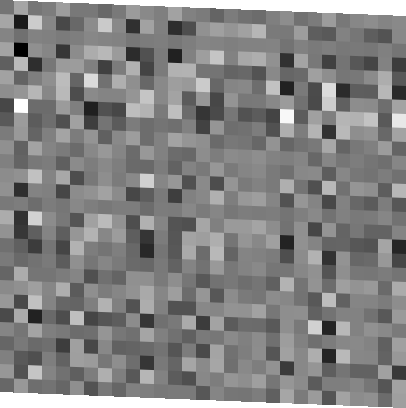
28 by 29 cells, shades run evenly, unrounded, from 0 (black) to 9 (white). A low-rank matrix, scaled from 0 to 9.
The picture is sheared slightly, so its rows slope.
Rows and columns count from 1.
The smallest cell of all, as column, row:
2, 4
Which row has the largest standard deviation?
8
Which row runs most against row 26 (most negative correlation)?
13
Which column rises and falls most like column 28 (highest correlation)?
14
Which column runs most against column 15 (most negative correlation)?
25
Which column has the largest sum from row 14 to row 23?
16
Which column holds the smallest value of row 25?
24
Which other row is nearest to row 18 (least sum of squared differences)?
26
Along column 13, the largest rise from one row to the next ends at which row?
5
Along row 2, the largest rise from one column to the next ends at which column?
3
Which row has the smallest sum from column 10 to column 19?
23
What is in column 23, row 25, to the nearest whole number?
6
